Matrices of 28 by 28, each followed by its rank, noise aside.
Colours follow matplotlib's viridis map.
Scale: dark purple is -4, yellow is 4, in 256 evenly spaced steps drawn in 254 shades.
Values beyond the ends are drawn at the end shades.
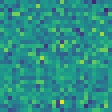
eight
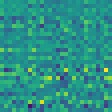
four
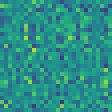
five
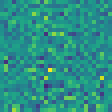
six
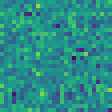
eight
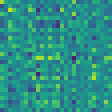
four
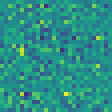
six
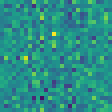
seven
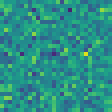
eight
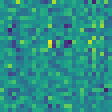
four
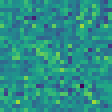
eight
